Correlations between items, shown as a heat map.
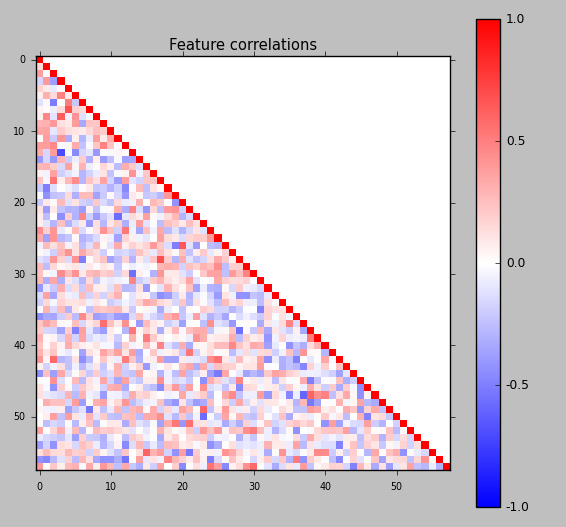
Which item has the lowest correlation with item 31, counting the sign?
35
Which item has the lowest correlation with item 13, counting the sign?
3
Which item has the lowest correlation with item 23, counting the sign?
50
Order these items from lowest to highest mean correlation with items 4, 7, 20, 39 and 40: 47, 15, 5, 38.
5, 38, 15, 47
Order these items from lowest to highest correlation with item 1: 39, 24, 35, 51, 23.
51, 23, 39, 24, 35
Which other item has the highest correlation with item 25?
42
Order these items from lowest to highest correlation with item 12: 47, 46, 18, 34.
18, 46, 47, 34
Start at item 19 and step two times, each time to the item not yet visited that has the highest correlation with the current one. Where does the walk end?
21
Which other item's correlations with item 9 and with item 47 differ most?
37
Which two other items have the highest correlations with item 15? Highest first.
55, 39
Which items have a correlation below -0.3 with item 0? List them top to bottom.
14, 32, 36, 44, 54, 56
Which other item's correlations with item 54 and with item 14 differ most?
7
